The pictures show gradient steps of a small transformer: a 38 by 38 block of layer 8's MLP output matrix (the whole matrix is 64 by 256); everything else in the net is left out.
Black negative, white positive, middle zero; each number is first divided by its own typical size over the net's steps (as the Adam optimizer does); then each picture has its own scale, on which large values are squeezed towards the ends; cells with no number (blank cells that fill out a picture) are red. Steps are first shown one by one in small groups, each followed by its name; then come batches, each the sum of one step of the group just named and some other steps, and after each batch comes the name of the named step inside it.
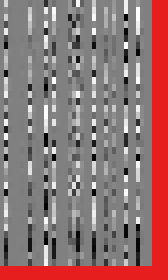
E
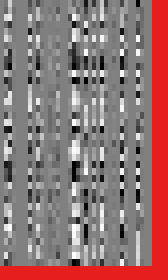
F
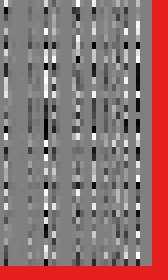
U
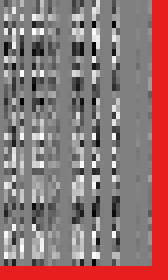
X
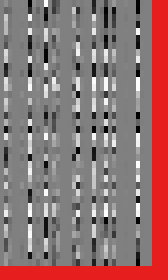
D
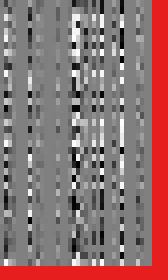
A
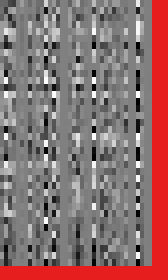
U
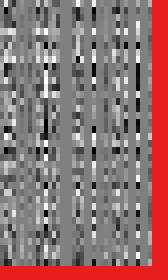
U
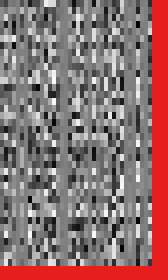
D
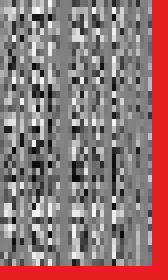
F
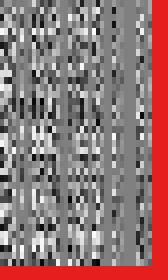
X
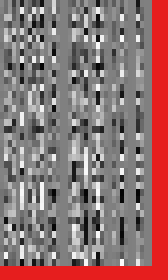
F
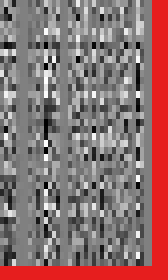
U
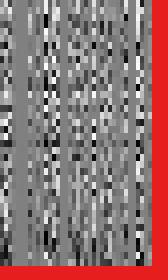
E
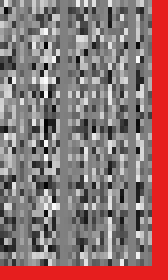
U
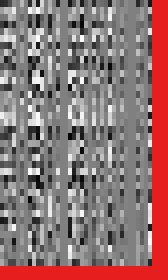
F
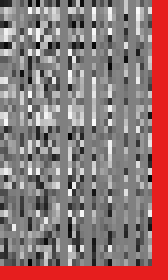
E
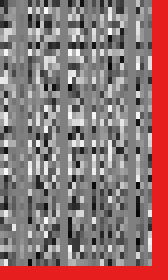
A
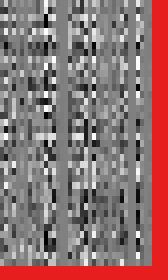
X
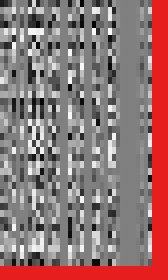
X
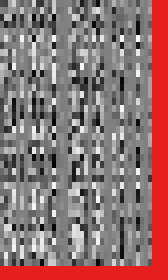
F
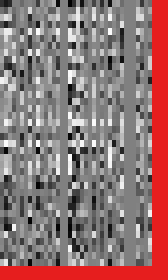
A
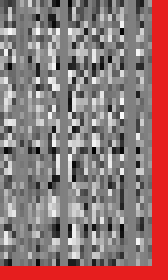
F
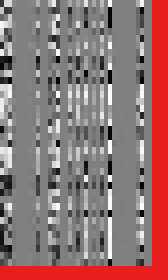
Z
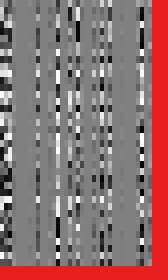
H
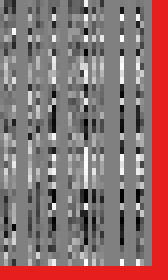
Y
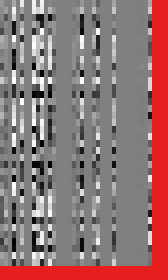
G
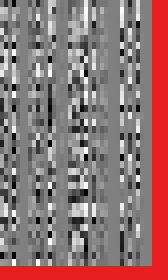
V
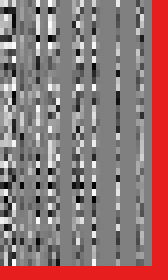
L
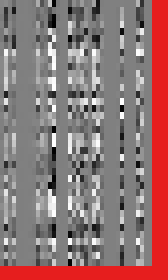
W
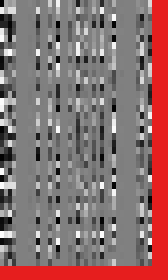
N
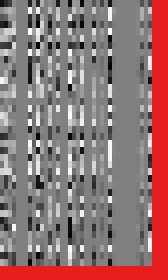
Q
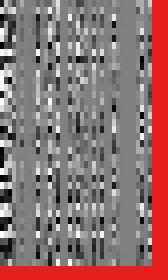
N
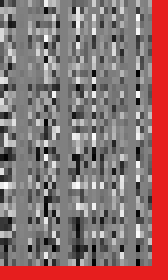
N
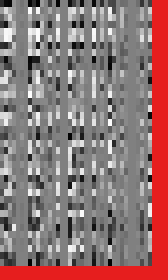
Q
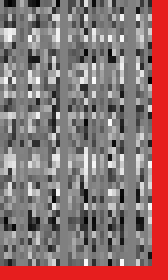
Y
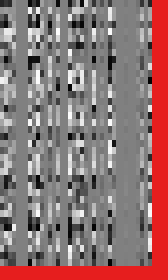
Q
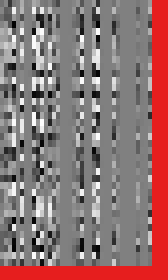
G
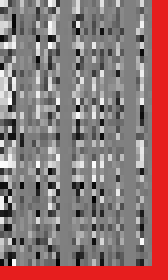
L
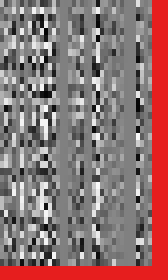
G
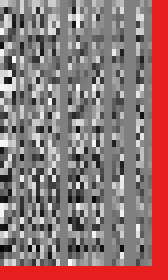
L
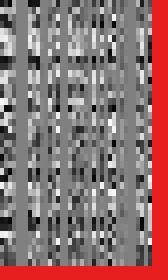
N
